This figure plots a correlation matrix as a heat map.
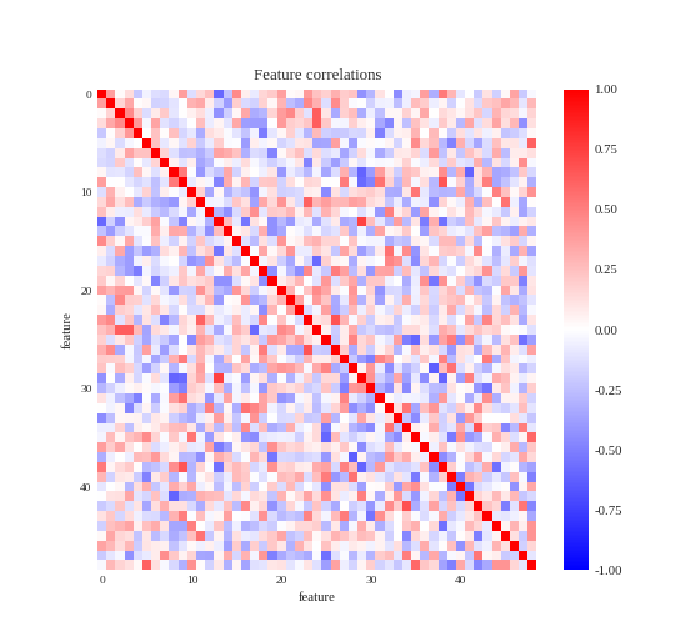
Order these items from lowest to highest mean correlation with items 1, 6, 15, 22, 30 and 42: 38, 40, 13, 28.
40, 38, 13, 28
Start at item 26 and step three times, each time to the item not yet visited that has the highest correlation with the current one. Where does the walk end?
45
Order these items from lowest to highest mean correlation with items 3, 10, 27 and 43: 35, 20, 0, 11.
20, 0, 35, 11
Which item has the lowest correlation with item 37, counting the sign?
28
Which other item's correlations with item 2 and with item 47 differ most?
3
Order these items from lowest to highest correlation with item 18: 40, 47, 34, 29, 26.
40, 29, 34, 47, 26
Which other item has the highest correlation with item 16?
32
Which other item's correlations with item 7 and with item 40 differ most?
39
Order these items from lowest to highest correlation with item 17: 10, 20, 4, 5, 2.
10, 2, 20, 4, 5
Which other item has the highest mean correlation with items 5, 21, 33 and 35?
48
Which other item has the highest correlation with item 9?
38
